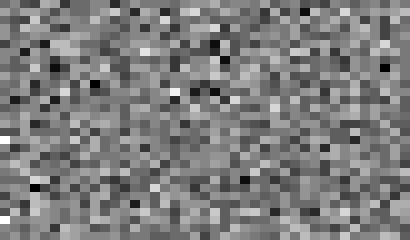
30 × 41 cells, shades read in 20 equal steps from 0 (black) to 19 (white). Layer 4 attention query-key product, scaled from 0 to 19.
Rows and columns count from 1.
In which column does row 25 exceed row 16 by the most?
4
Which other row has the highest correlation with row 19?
13
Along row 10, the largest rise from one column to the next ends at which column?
29
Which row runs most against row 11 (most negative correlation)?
26
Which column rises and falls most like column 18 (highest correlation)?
39
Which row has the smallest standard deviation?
15
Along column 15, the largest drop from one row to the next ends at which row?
8
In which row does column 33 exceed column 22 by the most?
6
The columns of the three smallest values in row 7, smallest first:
3, 22, 34
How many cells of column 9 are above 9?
15
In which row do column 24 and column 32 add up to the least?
7
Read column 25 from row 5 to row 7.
8 8 12
